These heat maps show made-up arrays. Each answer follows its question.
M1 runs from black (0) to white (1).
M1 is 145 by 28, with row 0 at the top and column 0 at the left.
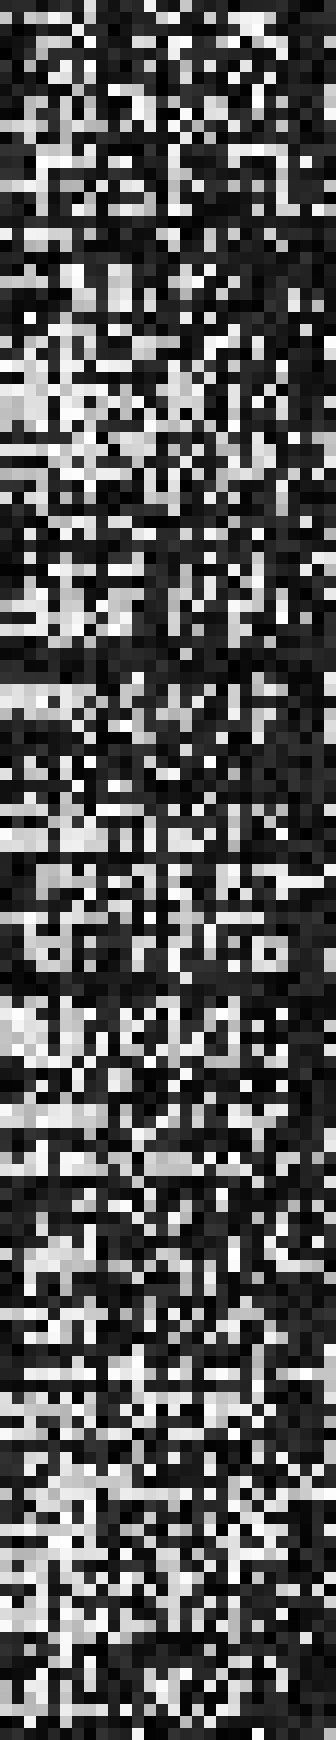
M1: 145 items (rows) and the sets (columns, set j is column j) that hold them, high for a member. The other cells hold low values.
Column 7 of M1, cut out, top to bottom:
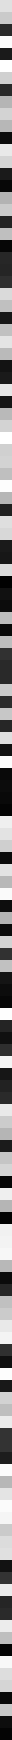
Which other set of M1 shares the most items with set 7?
5
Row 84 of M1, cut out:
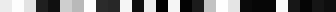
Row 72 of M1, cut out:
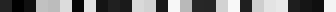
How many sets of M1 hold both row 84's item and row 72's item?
7
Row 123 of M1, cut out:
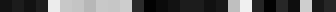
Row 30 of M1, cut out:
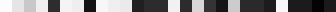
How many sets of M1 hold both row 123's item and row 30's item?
6
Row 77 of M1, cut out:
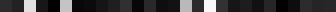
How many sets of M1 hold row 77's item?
4
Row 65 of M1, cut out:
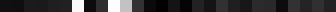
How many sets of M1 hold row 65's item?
3
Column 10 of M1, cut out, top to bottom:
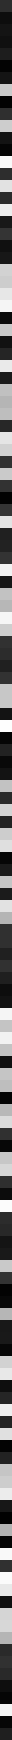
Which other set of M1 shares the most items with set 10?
6
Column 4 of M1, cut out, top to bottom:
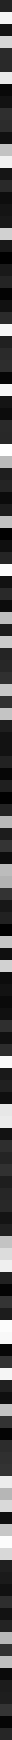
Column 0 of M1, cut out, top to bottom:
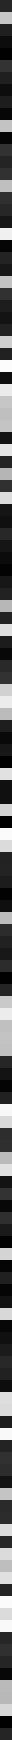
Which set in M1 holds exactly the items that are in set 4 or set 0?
19
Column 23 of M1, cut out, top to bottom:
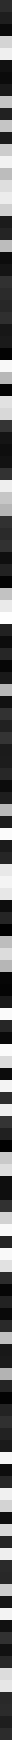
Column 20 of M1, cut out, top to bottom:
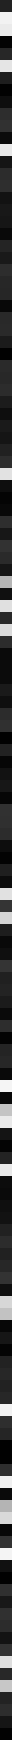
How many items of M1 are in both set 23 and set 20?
9
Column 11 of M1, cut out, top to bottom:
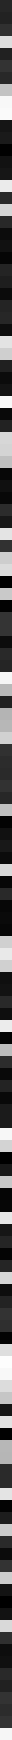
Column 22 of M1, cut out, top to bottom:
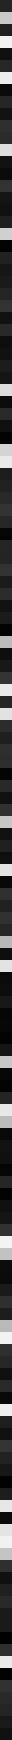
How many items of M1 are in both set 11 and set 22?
9
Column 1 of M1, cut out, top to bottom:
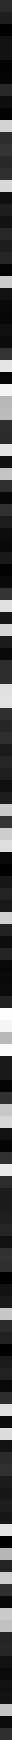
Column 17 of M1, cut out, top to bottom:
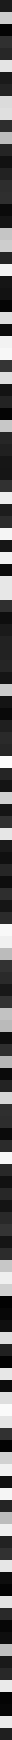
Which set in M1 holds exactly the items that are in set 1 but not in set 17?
16
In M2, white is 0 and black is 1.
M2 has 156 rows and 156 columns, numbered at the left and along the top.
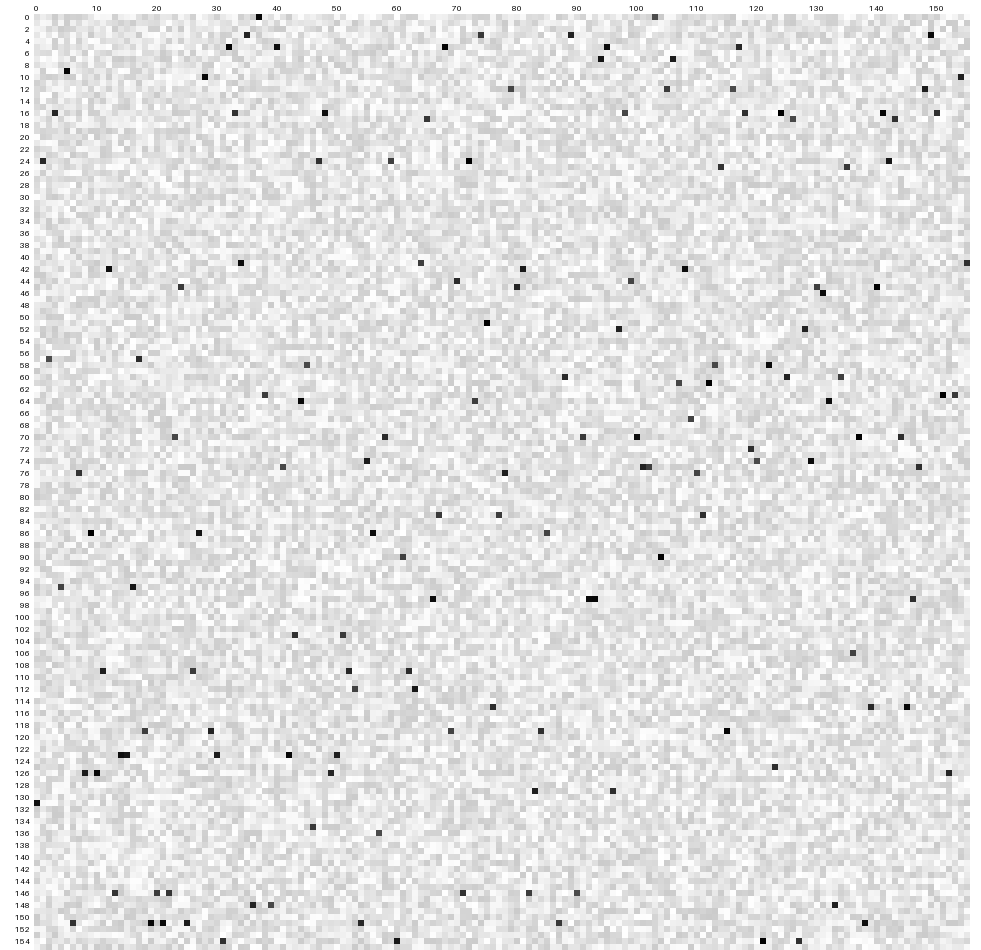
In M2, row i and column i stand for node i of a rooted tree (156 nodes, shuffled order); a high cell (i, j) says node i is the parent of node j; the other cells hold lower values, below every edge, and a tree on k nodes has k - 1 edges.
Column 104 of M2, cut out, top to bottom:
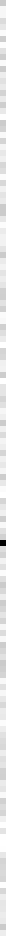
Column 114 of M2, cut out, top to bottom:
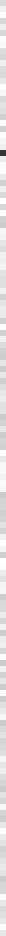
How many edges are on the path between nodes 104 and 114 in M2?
7
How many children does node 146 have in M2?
6
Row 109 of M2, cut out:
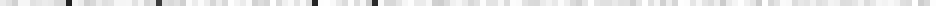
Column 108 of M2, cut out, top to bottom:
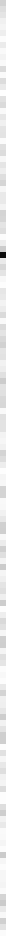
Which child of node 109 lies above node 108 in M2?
52
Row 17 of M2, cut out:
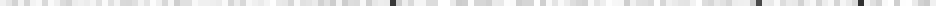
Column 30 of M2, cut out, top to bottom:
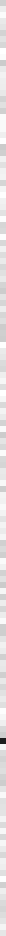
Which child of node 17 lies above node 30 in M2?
126
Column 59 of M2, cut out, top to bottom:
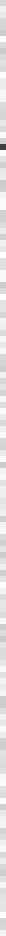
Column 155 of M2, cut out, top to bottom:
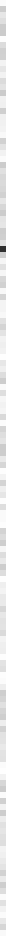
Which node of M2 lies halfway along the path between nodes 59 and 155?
70
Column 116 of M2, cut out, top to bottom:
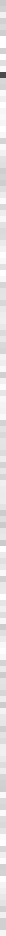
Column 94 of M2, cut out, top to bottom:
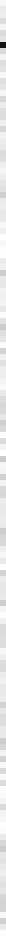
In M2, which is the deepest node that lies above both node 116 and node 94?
7
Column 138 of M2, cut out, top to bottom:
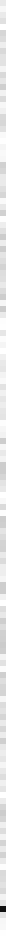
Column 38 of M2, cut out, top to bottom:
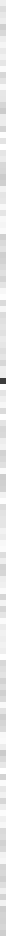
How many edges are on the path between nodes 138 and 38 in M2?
3
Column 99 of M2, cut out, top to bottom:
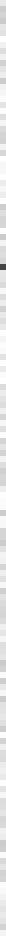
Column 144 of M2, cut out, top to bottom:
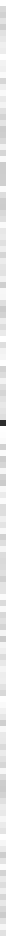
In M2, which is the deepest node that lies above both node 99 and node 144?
44
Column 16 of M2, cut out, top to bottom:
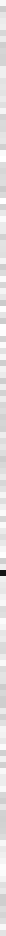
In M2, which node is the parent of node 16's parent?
5
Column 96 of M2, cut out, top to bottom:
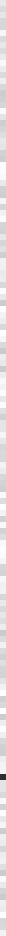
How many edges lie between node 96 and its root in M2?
8
